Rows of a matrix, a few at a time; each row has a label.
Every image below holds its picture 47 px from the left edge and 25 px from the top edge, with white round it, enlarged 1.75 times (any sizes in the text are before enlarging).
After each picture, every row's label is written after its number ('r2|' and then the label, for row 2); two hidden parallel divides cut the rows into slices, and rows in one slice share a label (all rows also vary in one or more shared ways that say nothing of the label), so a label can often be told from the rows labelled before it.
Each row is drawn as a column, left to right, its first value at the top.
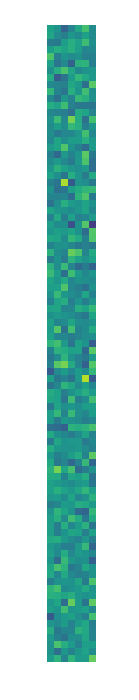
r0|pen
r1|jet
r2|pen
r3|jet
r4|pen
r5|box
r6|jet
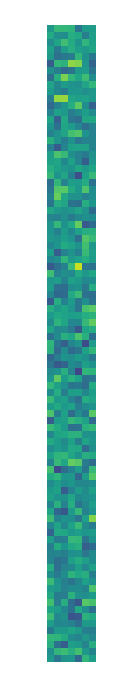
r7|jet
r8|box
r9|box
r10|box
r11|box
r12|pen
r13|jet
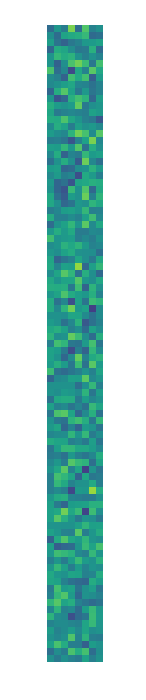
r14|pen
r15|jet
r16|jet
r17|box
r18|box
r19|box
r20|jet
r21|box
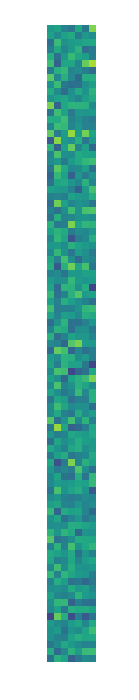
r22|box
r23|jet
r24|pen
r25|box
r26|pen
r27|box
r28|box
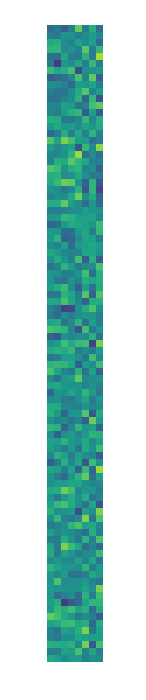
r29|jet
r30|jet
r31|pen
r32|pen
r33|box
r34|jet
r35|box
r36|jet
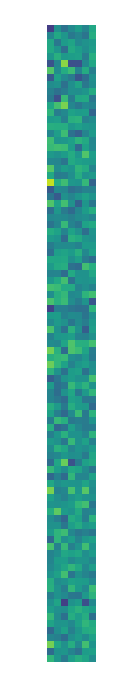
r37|jet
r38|pen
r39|box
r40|jet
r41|jet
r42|pen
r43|pen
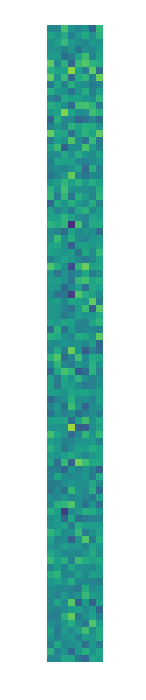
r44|box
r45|pen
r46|box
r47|jet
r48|box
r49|box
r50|pen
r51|box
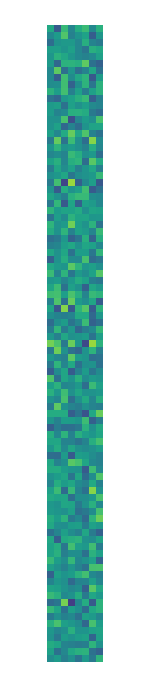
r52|pen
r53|jet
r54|pen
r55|box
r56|box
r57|box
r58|jet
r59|jet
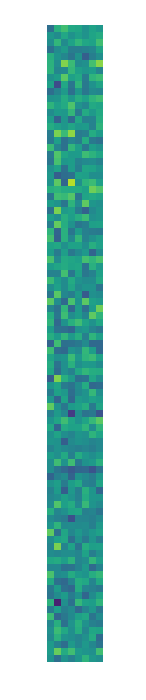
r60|pen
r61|box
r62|box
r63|box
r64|pen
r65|pen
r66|box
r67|box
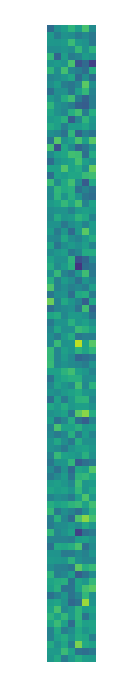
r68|pen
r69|pen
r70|pen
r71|box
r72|jet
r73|jet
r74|jet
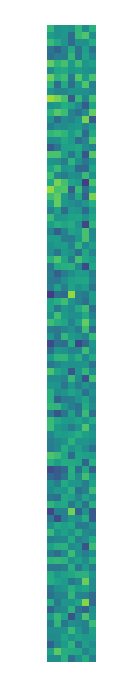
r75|box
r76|box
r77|box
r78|pen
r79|box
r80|jet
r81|box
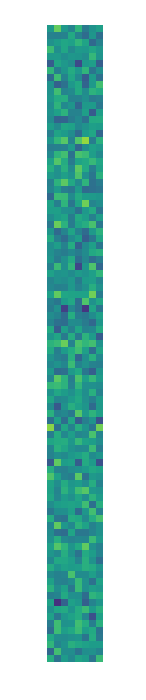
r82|jet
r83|box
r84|pen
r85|pen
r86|jet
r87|pen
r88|pen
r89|jet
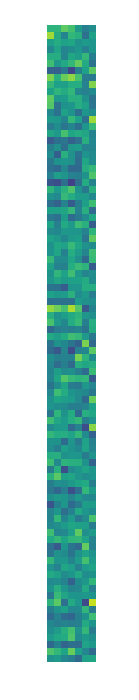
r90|box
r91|pen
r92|box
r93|box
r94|box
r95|pen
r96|jet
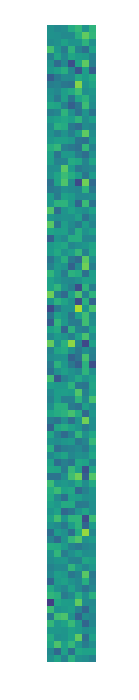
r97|pen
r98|jet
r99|pen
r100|jet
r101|pen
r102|box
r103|pen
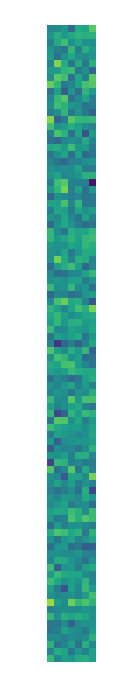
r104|jet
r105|box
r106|box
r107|jet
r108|pen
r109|jet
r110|pen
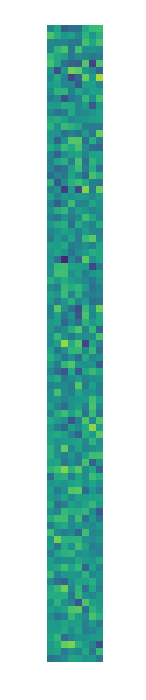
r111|pen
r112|pen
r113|jet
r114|jet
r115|jet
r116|box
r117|jet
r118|box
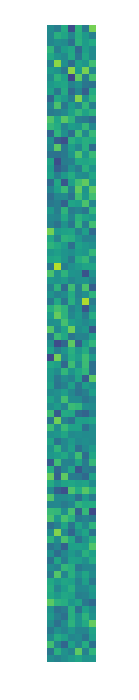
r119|jet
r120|box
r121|pen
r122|jet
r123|box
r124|pen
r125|box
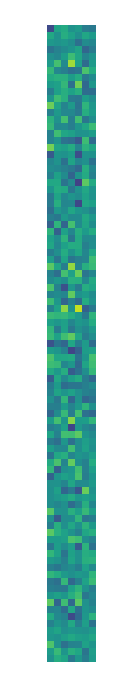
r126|pen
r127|box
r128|pen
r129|box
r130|pen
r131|pen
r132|pen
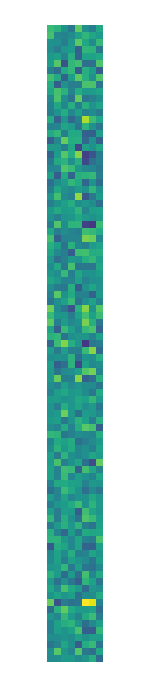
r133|pen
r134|box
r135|jet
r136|pen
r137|box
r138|jet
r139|jet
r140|box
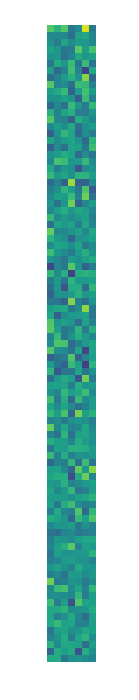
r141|jet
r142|pen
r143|pen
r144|box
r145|jet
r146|box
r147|jet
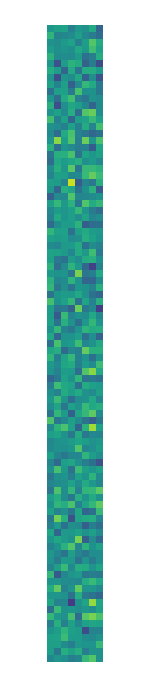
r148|pen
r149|jet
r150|pen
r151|box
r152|pen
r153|jet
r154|jet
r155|jet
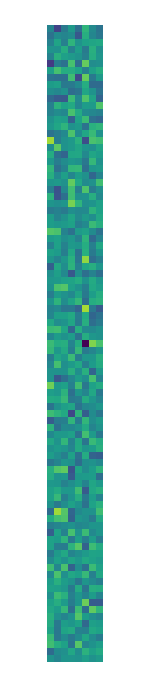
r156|jet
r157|jet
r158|jet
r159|box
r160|jet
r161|box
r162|pen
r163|pen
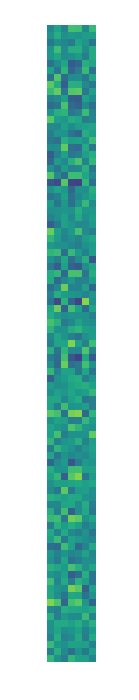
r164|jet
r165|pen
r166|pen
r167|jet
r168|jet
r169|pen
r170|pen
